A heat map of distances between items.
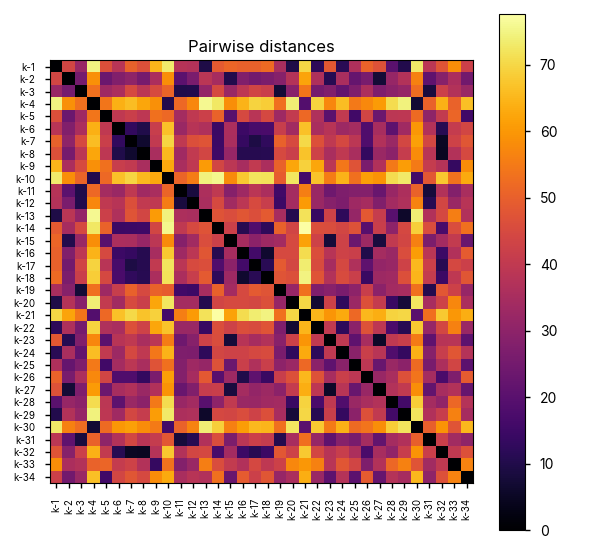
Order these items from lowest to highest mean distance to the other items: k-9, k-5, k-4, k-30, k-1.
k-5, k-1, k-9, k-30, k-4
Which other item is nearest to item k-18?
k-16
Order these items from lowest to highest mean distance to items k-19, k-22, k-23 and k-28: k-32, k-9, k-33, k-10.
k-32, k-33, k-9, k-10
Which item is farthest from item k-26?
k-21
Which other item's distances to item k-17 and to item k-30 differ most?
k-4
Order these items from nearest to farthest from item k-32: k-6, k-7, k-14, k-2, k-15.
k-7, k-6, k-14, k-2, k-15
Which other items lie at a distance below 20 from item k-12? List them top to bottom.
k-3, k-11, k-19, k-31
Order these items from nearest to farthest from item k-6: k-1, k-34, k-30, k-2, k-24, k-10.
k-2, k-24, k-1, k-34, k-30, k-10
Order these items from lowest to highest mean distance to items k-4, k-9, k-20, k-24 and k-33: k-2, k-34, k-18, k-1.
k-2, k-1, k-18, k-34
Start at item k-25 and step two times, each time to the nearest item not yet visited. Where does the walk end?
k-34
